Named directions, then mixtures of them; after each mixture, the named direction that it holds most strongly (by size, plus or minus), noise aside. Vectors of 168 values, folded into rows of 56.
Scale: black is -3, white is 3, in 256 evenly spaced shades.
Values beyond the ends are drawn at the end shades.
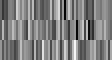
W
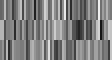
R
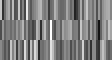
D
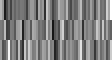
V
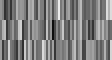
V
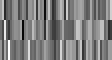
V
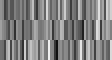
V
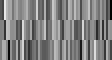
V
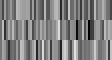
W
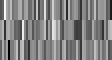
V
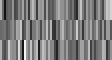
V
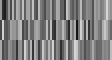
W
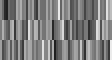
V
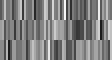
R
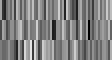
W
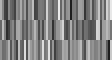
V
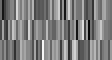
W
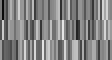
W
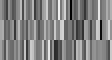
R
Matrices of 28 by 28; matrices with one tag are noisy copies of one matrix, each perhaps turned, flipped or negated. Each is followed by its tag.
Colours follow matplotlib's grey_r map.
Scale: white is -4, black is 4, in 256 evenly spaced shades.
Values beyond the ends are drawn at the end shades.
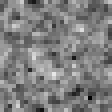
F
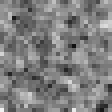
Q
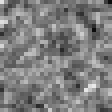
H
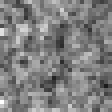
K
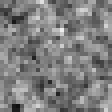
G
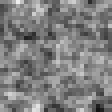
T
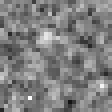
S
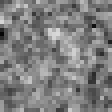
F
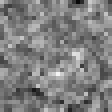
F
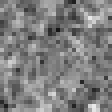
G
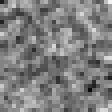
H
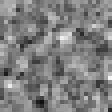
S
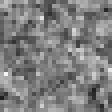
G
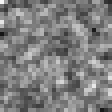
H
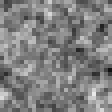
G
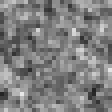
G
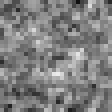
F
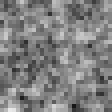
T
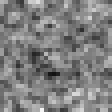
F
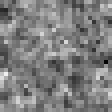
T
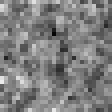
K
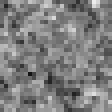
G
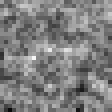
K
